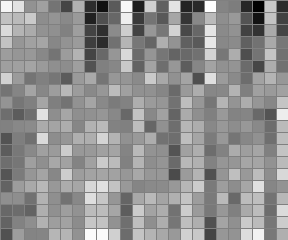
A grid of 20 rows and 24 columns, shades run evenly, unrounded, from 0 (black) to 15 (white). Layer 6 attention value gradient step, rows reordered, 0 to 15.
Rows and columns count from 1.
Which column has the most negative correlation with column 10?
1
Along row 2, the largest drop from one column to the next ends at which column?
12
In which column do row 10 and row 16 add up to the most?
4
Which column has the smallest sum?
15
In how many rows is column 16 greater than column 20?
11
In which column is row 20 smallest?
18
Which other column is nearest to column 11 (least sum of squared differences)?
23
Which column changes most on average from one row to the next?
6
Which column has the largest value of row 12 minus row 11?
13
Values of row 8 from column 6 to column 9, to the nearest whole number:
11 9 8 9
